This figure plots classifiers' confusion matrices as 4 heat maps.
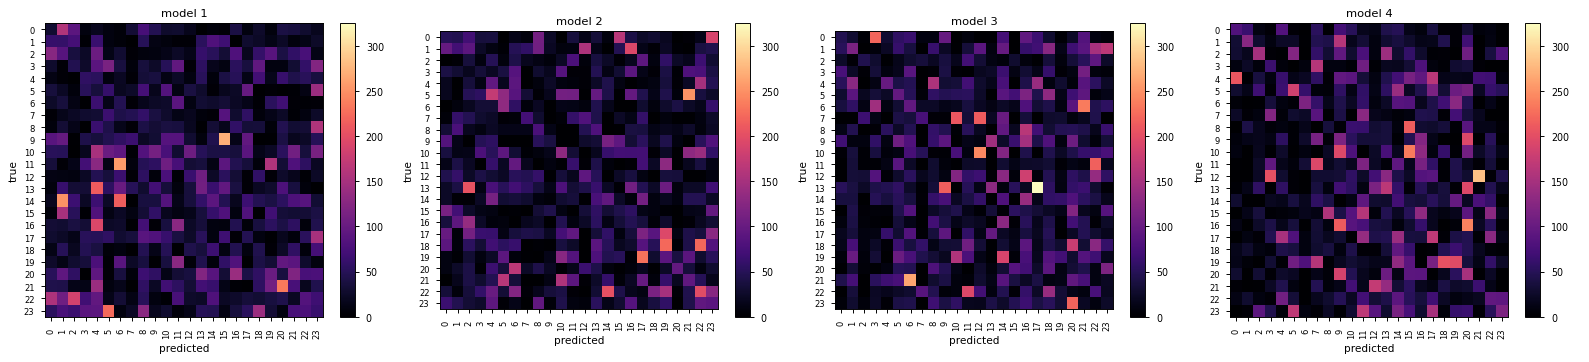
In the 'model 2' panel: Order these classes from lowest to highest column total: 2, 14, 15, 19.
15, 14, 2, 19
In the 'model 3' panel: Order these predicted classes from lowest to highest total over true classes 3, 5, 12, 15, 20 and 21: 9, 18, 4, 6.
4, 9, 18, 6
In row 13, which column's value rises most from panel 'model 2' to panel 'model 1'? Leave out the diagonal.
4
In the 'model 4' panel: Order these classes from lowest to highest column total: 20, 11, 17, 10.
10, 17, 11, 20
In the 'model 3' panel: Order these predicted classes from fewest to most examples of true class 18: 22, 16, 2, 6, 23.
2, 6, 23, 16, 22
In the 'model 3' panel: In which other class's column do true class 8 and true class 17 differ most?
16
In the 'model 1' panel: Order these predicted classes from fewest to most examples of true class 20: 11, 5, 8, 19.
5, 11, 8, 19
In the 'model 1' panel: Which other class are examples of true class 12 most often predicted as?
13
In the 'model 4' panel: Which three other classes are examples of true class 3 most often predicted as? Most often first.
7, 11, 16
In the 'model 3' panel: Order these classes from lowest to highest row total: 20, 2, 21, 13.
2, 20, 21, 13
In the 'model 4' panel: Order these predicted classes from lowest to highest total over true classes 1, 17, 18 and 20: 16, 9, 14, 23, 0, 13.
23, 0, 16, 13, 14, 9
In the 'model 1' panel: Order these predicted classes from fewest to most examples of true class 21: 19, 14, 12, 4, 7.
7, 12, 14, 19, 4
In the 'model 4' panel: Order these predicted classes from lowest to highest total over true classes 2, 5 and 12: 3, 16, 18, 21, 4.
18, 4, 16, 3, 21
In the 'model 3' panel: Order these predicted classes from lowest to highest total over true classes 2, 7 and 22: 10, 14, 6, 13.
13, 6, 14, 10
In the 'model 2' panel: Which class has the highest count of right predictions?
22
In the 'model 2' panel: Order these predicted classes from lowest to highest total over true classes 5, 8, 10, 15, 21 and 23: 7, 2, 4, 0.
7, 2, 0, 4
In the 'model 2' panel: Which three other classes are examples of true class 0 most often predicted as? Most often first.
23, 15, 8
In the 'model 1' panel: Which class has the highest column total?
4
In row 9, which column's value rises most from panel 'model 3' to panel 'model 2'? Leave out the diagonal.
14
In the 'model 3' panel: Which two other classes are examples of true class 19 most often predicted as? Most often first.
14, 10
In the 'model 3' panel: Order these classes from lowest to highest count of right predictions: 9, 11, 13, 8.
11, 8, 9, 13
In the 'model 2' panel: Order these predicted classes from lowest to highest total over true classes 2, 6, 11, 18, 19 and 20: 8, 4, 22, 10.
8, 10, 4, 22
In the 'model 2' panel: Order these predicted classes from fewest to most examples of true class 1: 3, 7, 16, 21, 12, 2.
21, 3, 7, 2, 12, 16
